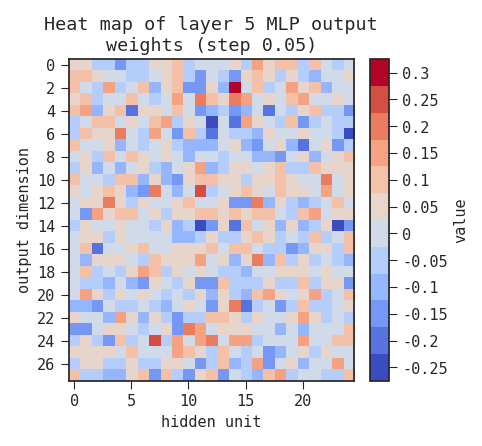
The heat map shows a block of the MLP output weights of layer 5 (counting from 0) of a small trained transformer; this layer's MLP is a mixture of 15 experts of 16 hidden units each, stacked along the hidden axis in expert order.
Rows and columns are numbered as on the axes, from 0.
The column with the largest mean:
16
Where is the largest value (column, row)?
14, 2
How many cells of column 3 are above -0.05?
19
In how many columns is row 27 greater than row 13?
6
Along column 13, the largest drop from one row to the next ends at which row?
27
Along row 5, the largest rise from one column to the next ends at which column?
15
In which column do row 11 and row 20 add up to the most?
11
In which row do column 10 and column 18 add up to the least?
8
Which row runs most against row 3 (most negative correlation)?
12
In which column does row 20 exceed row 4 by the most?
17
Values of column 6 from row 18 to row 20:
0.15 -0.15 0.05
